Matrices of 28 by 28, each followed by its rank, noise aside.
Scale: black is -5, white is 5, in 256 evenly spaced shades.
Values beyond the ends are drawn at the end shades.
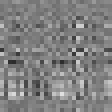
two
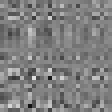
two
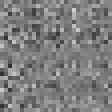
four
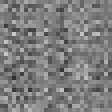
four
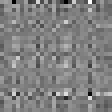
two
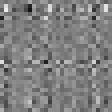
two
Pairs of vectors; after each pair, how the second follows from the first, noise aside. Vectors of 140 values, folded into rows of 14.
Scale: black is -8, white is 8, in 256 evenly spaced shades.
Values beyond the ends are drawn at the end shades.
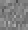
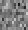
wrapped around, negated, scaled up.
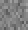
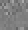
reversed, negated, partly zeroed.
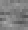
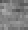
wrapped around.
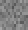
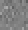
reversed, negated, partly zeroed.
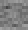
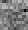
wrapped around, scaled up.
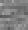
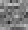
wrapped around, negated, scaled up.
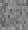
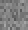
wrapped around.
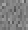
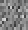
wrapped around, scaled up.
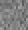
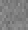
reversed, negated, shrunk.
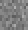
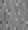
reversed, negated, partly zeroed.
